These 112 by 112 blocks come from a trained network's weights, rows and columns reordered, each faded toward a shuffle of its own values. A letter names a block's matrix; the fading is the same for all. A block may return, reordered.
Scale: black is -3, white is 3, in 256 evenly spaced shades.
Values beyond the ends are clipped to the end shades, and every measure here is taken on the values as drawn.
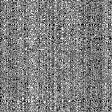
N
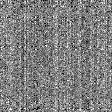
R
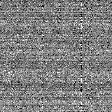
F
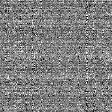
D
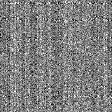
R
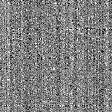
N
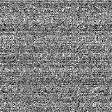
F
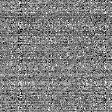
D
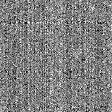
R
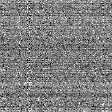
F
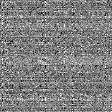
F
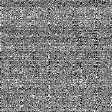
D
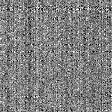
N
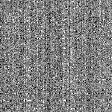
R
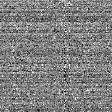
F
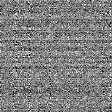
F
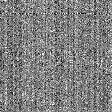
R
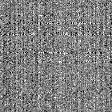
N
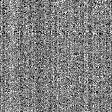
R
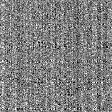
R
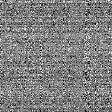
D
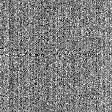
R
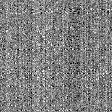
N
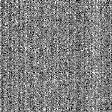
R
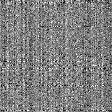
N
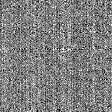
R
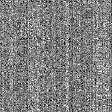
R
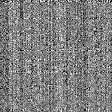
N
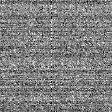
F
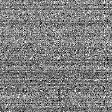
F
